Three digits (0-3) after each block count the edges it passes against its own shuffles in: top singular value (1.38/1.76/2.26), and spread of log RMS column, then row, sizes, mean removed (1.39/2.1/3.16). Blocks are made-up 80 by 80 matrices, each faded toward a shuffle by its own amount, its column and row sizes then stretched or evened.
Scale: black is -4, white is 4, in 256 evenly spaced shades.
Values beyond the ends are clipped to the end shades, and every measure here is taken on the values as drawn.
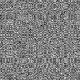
3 1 0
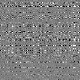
3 1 3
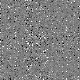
0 2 1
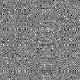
3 1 1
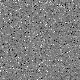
0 0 0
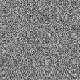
3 1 0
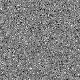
1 0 0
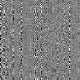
3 3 0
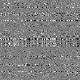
3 1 3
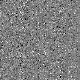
0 2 0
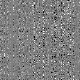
0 3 1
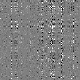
3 3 1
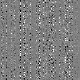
2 3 1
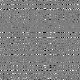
3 1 3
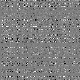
0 2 3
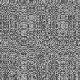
3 1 0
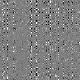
3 3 2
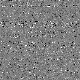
0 0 2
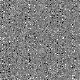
1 2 0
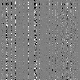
3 3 1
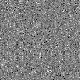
2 0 0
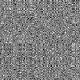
3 1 1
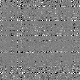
2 2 3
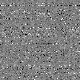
1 0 2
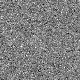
1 0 0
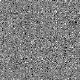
1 2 2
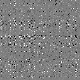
2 2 2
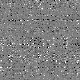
2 1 2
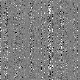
0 3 0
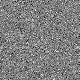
1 0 0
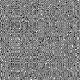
3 1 0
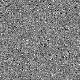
1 0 1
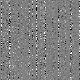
2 3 0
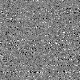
1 0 2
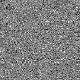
2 0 1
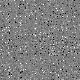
0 1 1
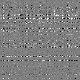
3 1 3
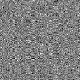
3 1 1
